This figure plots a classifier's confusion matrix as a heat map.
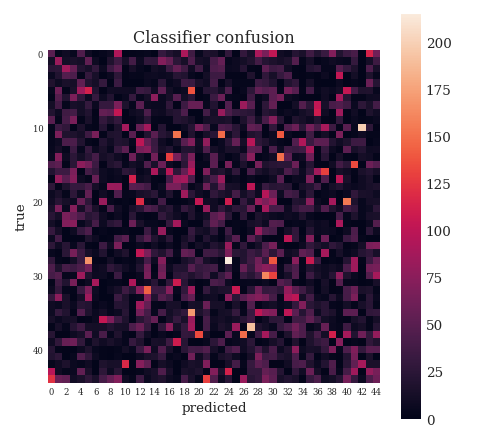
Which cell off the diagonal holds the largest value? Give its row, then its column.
28, 24
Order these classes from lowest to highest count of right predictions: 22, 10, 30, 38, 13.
22, 13, 10, 38, 30
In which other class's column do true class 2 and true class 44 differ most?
21
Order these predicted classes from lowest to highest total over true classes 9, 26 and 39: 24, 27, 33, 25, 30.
25, 33, 27, 24, 30
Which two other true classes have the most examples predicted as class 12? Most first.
20, 27
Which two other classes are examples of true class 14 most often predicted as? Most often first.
31, 16
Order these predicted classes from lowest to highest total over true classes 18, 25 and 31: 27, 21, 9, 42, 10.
42, 10, 21, 9, 27
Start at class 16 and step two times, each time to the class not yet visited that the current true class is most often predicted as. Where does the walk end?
27
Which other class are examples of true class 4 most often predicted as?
43
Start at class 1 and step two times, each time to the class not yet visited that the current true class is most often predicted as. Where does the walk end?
41
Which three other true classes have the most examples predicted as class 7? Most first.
36, 20, 8
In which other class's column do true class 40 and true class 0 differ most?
9
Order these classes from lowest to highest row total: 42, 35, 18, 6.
6, 42, 18, 35
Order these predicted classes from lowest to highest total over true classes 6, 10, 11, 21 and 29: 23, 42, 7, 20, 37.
7, 20, 37, 42, 23
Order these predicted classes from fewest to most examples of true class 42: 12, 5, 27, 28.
5, 27, 28, 12
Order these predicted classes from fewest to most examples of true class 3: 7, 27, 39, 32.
7, 27, 32, 39
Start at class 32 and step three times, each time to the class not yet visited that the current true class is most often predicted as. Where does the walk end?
19
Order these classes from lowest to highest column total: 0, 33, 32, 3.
0, 32, 3, 33
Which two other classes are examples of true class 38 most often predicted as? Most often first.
26, 20
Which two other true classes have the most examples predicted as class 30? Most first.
28, 0
